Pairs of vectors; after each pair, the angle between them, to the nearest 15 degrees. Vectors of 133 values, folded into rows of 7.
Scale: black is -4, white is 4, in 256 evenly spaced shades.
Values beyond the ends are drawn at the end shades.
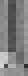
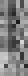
45 degrees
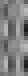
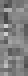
60 degrees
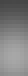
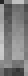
75 degrees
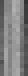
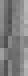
135 degrees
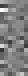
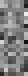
90 degrees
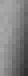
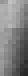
15 degrees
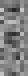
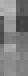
105 degrees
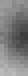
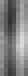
120 degrees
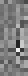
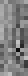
150 degrees
